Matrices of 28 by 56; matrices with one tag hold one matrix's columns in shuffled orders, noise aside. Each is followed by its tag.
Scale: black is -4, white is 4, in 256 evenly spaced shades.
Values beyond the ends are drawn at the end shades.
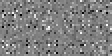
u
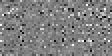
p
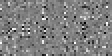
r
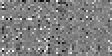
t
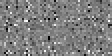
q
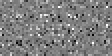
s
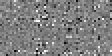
q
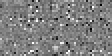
q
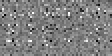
p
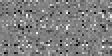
u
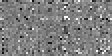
t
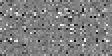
p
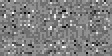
u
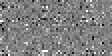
q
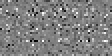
p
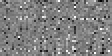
t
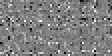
q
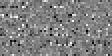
s
